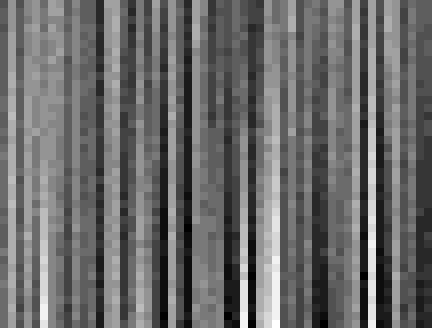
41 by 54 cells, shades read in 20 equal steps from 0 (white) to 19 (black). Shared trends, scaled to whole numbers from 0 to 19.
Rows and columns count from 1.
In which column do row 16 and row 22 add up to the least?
47
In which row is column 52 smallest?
20
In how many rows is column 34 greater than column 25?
9
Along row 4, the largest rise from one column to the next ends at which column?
46
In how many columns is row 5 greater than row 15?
17
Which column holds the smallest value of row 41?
35
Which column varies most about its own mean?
31
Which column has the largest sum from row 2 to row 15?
24
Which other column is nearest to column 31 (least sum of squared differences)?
6
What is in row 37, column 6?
3
